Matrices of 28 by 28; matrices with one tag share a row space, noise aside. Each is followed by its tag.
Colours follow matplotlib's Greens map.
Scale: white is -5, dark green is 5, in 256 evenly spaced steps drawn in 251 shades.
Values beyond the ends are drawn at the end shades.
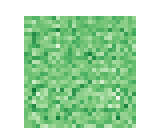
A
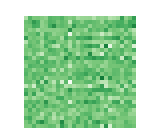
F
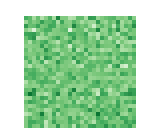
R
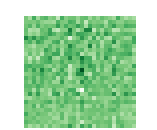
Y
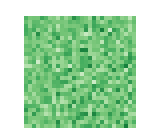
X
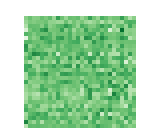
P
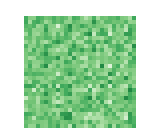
X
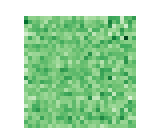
P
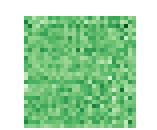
P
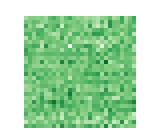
F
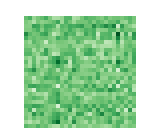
A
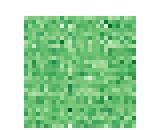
F
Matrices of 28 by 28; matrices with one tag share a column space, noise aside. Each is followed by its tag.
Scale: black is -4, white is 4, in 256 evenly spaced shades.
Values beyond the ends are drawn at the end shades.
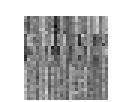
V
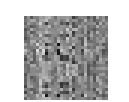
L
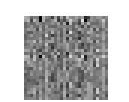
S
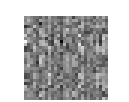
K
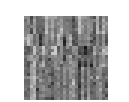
V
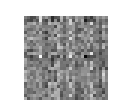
S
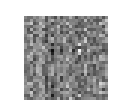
L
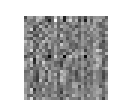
S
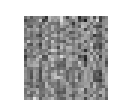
S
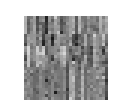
V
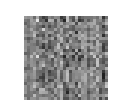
S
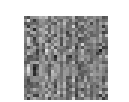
L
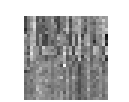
V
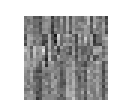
V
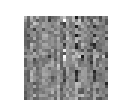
S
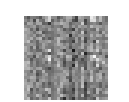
S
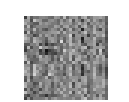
L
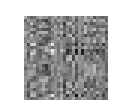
L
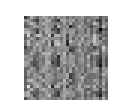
K
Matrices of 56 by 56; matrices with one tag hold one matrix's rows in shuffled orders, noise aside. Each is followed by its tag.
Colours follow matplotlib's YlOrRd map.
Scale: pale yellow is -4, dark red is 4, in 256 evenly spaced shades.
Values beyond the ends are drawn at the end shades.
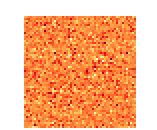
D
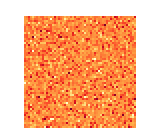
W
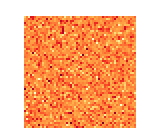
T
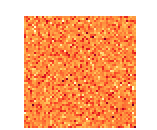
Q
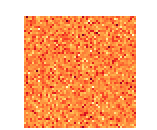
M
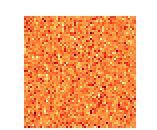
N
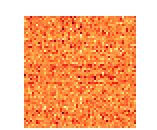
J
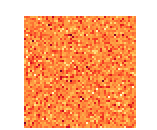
T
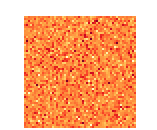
M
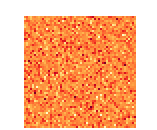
N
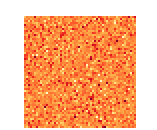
N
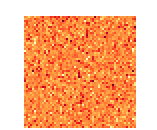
Q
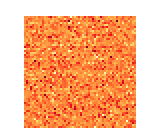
D
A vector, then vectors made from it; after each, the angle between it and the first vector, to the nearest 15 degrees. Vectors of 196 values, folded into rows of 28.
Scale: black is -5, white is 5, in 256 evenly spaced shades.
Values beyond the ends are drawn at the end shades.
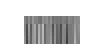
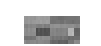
90 degrees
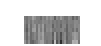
45 degrees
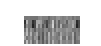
120 degrees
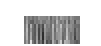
150 degrees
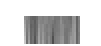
75 degrees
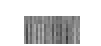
15 degrees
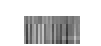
15 degrees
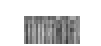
30 degrees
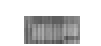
60 degrees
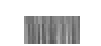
120 degrees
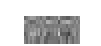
75 degrees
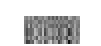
60 degrees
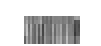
150 degrees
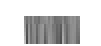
45 degrees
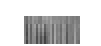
45 degrees
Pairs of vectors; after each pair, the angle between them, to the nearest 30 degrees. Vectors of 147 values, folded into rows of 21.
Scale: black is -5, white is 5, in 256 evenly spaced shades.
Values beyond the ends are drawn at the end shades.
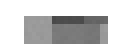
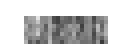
60 degrees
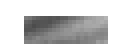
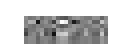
90 degrees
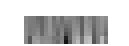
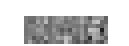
120 degrees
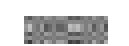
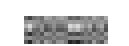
30 degrees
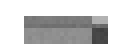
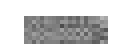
60 degrees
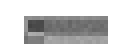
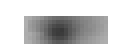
90 degrees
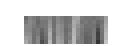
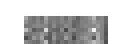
120 degrees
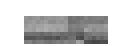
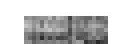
30 degrees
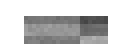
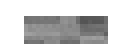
30 degrees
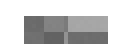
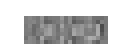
90 degrees
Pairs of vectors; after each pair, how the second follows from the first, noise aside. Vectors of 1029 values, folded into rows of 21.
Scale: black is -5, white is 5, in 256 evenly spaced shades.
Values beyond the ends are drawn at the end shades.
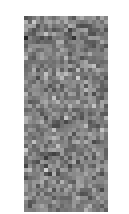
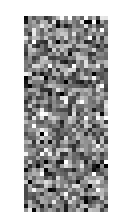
wrapped around, scaled up.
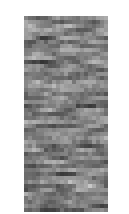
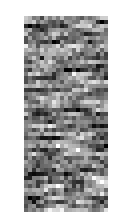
wrapped around, scaled up.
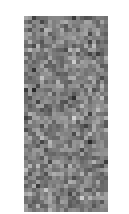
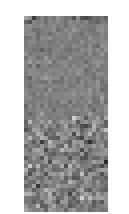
partly zeroed.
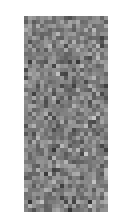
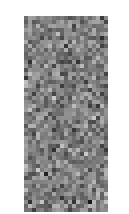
copied.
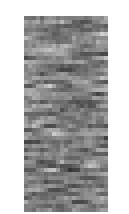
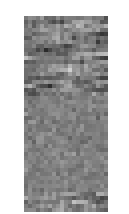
negated, partly zeroed.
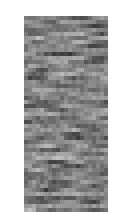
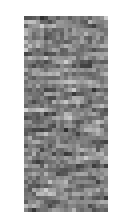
wrapped around, negated.
